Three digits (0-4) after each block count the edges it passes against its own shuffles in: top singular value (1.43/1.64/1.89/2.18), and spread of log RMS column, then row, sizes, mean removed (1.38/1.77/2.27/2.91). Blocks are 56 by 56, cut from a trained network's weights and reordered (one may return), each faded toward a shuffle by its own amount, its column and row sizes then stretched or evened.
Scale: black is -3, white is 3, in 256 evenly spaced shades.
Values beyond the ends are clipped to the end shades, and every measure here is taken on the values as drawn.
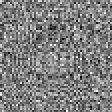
4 1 0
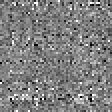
0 2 3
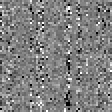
1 4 0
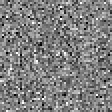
0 1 0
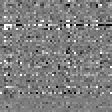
3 1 4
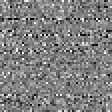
0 0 4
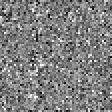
0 1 1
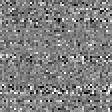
1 1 4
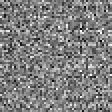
3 0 1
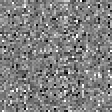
1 2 1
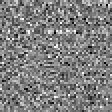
3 0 2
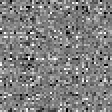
2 3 4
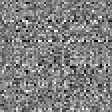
3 1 3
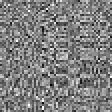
4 2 0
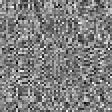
3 1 1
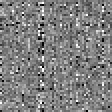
2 4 1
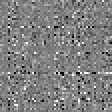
1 3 3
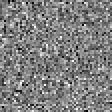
2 1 0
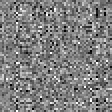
3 2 2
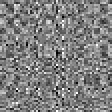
4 2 1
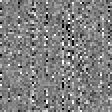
2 4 0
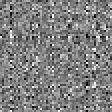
4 3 1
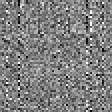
3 3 0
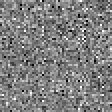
0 1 1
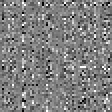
1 4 2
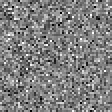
0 0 0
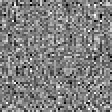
3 1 2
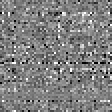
2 2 4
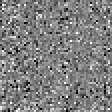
0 3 1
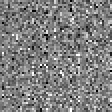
1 3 0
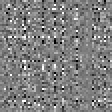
2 4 3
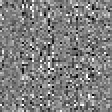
2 4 1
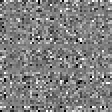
0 3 4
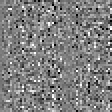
0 4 1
